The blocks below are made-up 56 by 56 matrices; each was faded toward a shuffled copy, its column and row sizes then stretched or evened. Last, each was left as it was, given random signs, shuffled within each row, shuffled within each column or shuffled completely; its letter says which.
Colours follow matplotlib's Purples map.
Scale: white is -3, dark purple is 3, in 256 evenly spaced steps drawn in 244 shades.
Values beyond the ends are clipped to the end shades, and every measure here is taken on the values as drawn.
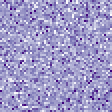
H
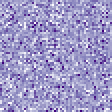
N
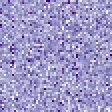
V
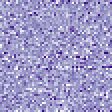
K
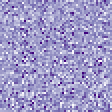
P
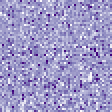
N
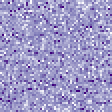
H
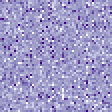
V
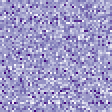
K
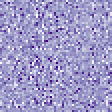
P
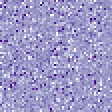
V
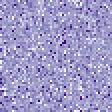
V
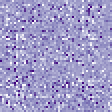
N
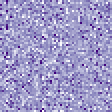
V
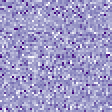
K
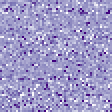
K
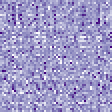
P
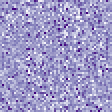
V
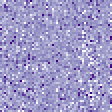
V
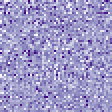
N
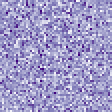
V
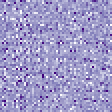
P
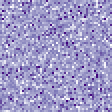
H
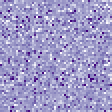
K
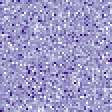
H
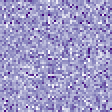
P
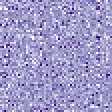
P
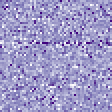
K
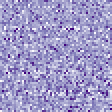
K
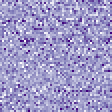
K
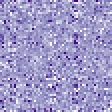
P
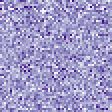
K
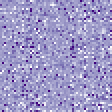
N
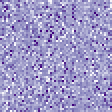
V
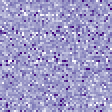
K
